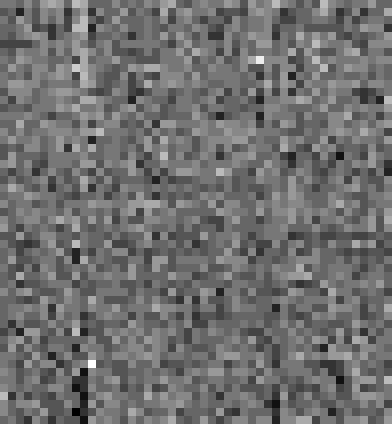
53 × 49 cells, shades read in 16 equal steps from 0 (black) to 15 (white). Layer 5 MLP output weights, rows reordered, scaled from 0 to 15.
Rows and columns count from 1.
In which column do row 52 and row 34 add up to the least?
10
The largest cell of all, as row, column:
46, 12
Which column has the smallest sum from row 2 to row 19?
17
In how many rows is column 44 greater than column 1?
20
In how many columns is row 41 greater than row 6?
13
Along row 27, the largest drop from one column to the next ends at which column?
18
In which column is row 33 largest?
11
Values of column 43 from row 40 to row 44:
6 5 9 8 7
